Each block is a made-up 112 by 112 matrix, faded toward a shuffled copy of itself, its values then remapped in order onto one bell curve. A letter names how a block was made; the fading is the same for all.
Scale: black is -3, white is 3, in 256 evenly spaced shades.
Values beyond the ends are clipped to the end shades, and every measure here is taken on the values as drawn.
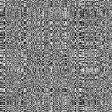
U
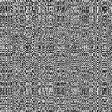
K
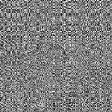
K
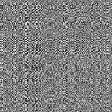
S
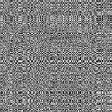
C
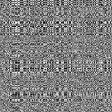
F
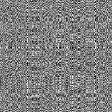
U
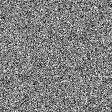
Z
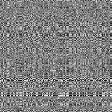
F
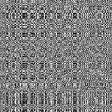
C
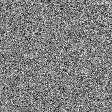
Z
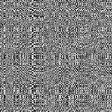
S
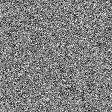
Z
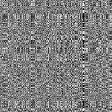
S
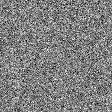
Z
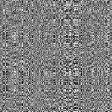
U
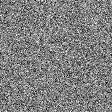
Z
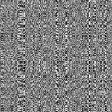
U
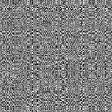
S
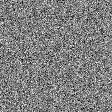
Z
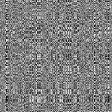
U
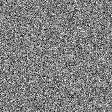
Z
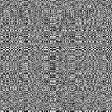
F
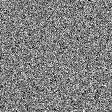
Z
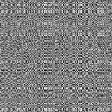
C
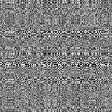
F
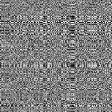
F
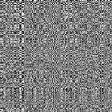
S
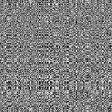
S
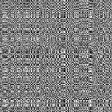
C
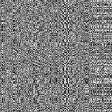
K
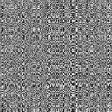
U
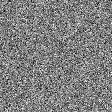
Z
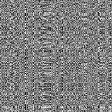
U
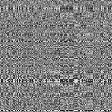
F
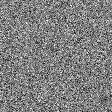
Z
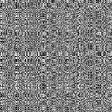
U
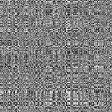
S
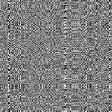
U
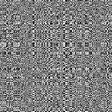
S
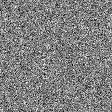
Z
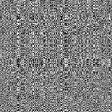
K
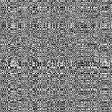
F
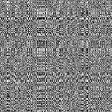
S
